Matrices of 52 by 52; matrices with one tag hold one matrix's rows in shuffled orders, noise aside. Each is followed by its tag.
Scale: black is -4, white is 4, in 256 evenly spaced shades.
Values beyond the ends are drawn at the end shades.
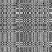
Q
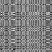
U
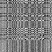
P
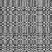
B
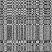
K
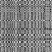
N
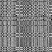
Q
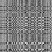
P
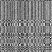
N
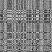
K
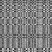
B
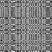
U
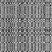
N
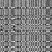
U
